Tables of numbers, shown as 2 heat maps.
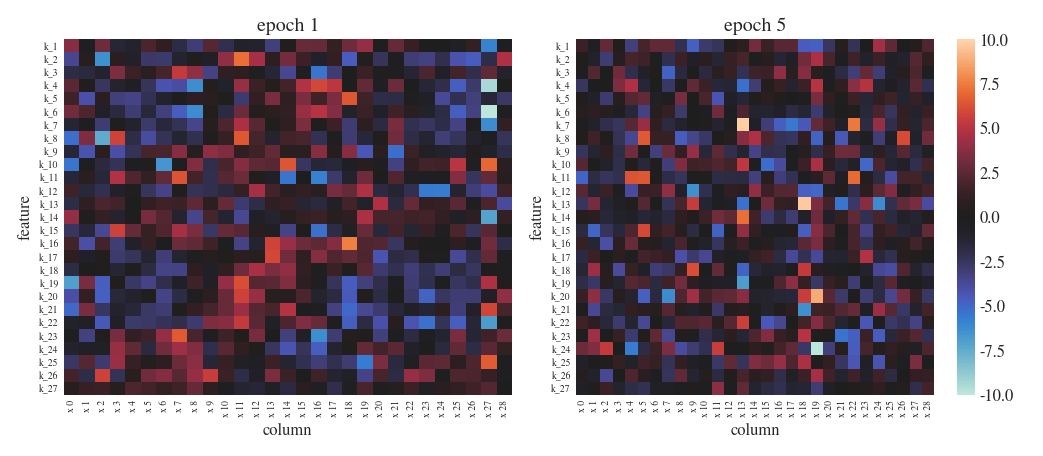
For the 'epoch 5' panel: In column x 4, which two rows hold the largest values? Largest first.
k_11, k_4
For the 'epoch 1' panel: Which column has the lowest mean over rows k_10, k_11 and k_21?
x 0
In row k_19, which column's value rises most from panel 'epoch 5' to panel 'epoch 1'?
x 13
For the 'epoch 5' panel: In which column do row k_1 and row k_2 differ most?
x 19
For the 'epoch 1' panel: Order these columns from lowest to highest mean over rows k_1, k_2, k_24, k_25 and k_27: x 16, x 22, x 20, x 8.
x 16, x 22, x 20, x 8
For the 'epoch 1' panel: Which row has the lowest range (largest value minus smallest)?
k_27
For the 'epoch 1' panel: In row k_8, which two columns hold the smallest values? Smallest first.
x 2, x 0
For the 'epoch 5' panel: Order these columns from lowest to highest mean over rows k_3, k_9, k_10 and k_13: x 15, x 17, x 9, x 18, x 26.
x 15, x 17, x 26, x 9, x 18
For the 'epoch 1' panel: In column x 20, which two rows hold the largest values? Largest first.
k_13, k_25
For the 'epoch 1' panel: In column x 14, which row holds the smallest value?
k_11
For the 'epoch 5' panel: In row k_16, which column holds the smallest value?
x 2
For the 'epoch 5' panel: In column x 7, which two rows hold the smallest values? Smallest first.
k_20, k_3
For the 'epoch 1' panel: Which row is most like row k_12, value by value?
k_18
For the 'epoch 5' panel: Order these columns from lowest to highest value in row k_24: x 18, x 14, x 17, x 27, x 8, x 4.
x 4, x 8, x 18, x 27, x 14, x 17
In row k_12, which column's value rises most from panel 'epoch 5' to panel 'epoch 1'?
x 19
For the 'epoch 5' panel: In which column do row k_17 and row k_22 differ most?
x 23
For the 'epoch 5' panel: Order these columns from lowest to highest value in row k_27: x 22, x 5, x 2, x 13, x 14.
x 5, x 14, x 22, x 2, x 13
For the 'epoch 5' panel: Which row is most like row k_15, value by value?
k_21
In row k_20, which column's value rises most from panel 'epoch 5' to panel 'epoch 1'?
x 28
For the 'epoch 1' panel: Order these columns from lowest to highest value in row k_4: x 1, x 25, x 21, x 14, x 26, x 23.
x 25, x 26, x 23, x 1, x 14, x 21
